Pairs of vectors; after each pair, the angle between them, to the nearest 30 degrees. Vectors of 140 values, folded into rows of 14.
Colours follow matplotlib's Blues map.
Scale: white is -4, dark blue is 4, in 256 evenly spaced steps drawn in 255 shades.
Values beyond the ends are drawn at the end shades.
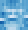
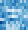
30 degrees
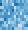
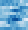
90 degrees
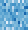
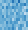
120 degrees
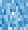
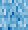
150 degrees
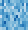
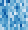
60 degrees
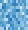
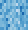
150 degrees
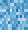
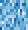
90 degrees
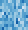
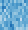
90 degrees
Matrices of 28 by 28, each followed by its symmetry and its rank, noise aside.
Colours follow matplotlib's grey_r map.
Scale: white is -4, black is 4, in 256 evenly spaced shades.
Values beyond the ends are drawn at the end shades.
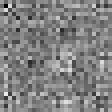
symmetric, rank three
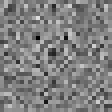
symmetric, rank five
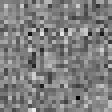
no symmetry, rank four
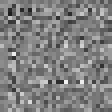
no symmetry, rank five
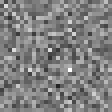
symmetric, rank five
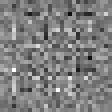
antisymmetric, rank four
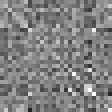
symmetric, rank four
